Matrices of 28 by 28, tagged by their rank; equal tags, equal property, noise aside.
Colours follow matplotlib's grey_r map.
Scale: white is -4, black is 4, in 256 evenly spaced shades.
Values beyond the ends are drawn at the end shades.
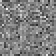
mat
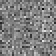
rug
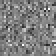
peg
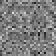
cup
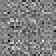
cup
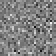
mat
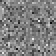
peg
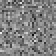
mat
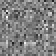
cup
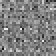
rug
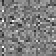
rug
